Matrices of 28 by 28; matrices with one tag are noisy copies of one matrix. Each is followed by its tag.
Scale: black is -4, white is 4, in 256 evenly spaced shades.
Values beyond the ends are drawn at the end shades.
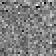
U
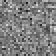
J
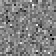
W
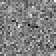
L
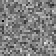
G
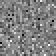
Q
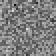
W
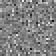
W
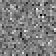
J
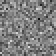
Q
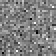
J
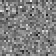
W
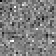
Q
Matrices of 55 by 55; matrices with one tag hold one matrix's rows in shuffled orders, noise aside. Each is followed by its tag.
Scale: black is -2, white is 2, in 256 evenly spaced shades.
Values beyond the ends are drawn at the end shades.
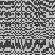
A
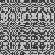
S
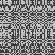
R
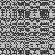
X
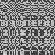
S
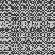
R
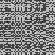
A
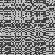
A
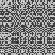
R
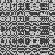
X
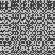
R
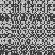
R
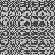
S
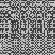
R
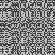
R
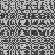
S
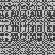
R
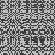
S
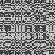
A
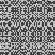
R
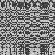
X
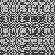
S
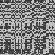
A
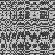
X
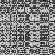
X
